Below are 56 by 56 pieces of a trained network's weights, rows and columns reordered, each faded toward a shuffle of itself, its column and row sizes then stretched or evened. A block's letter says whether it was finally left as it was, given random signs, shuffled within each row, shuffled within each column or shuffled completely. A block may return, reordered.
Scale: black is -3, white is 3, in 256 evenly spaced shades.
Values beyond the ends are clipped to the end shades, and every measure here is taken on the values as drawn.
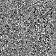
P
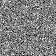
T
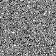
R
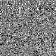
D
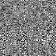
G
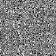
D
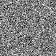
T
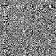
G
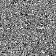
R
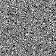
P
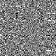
G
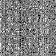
G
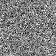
R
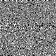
R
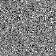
D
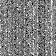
P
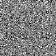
G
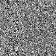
P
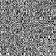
G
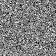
T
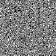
D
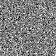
R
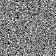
P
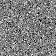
T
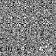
G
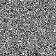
D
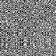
G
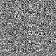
G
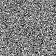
T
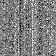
P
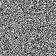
T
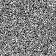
T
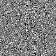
P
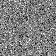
T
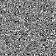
D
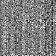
G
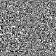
D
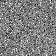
T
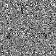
D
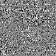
D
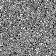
T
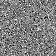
T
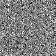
P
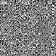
G
